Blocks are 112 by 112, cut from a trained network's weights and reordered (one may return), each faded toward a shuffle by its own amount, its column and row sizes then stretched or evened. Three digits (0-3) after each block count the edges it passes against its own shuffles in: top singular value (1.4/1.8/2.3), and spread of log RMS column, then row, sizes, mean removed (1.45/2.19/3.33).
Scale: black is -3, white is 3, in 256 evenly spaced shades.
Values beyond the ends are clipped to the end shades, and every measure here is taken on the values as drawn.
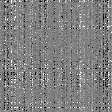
3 3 2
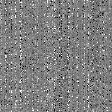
1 3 1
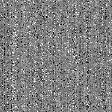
1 2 1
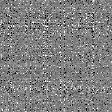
1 2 2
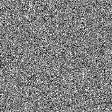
0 1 0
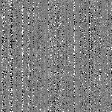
1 3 1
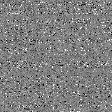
0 0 2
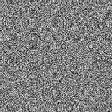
2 0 0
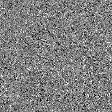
0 1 1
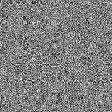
2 0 2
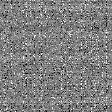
1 2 0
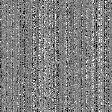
3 3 0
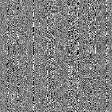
2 3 0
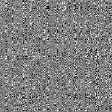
2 3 2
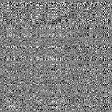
3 2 3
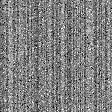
3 0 0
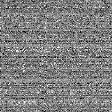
2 1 2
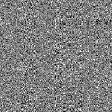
2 2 1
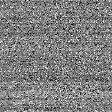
1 1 0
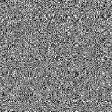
2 1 2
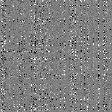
0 3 2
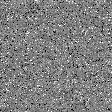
0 0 0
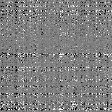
2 2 3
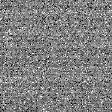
1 1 0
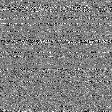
0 0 3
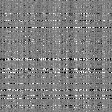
3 1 3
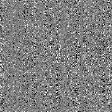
0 3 2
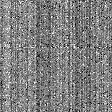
3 0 1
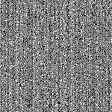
2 0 0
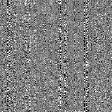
2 3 1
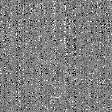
1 2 2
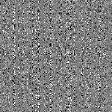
1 3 1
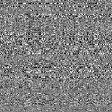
2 1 3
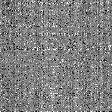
2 0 2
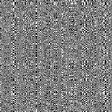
3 3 2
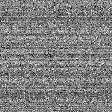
2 0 0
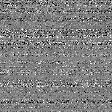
1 0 3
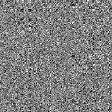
2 2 1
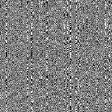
3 3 0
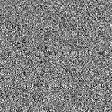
2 0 2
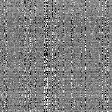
2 3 0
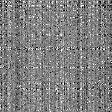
3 2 2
